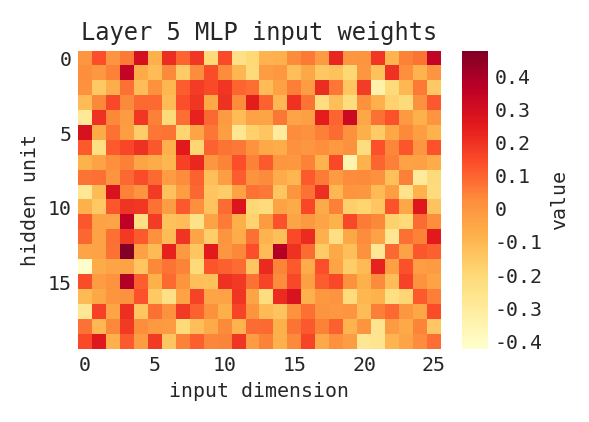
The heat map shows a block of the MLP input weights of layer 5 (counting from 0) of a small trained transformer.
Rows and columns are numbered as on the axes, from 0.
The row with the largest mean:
15
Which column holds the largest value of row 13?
3
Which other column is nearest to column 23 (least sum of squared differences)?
6
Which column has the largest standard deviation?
0
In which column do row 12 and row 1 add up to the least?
18
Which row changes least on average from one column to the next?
8
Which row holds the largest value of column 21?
14
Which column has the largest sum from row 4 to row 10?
2
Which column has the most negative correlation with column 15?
22
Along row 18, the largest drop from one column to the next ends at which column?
21
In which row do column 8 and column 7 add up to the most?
7
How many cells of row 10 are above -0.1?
18
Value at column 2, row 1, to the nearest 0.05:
0.05
